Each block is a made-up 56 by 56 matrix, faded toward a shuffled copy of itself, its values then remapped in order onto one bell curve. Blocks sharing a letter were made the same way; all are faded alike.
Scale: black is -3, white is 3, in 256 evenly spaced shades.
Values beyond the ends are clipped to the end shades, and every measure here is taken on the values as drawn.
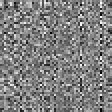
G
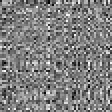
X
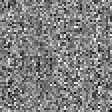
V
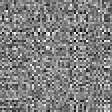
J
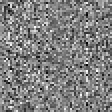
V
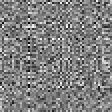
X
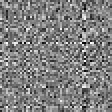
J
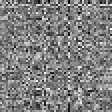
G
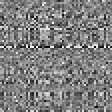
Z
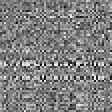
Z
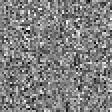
V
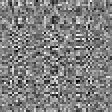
X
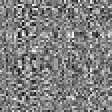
G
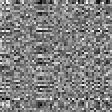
J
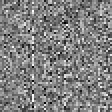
V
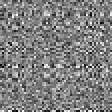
J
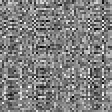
J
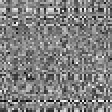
Z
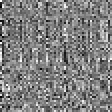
G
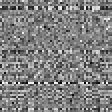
Z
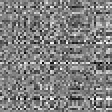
Z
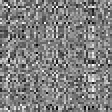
X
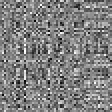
X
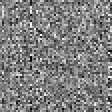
V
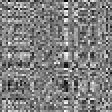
X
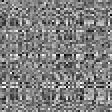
Z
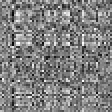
J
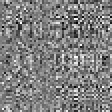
X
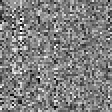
V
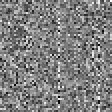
V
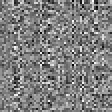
G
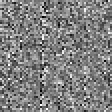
V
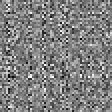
G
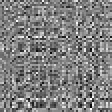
X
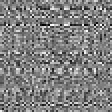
Z
